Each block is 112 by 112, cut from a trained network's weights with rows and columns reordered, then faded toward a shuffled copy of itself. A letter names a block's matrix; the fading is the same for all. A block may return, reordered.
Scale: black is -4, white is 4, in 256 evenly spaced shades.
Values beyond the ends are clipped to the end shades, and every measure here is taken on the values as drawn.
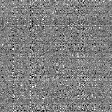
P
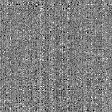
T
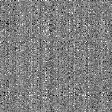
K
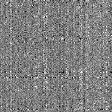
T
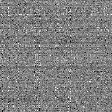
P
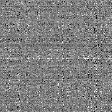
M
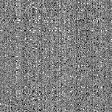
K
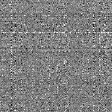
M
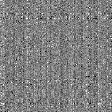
T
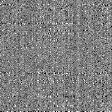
K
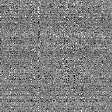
P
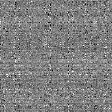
P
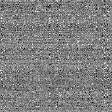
P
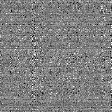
P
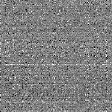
M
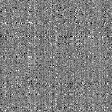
K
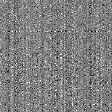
T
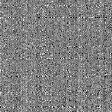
K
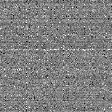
M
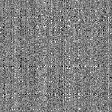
T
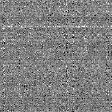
M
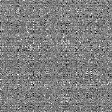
P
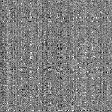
T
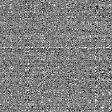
M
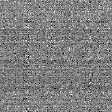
P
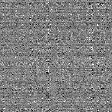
P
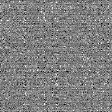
P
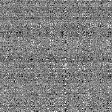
P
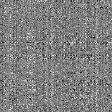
K
